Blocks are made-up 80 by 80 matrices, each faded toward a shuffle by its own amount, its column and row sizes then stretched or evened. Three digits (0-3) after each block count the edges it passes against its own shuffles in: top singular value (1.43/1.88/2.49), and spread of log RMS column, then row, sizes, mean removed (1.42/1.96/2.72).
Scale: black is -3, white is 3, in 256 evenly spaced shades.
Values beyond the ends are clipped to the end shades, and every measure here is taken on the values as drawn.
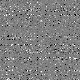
0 1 3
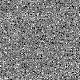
1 0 0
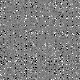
0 3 2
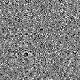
2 0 1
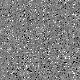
0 2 1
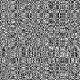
3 1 0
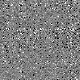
1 2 2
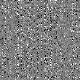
1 3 1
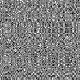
3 1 0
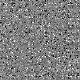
1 1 2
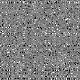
2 1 2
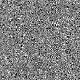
1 1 0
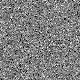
0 0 0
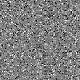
2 0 1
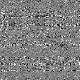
2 1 3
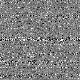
1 0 3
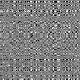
3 2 3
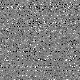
0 0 3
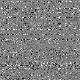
1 1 3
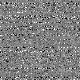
0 0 3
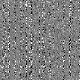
2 3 1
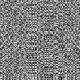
3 2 1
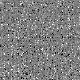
0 2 1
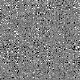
0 2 2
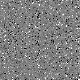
0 2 1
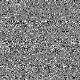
0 0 3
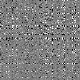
2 3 3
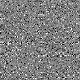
2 0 2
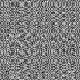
3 0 0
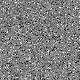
1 0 1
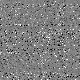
0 0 2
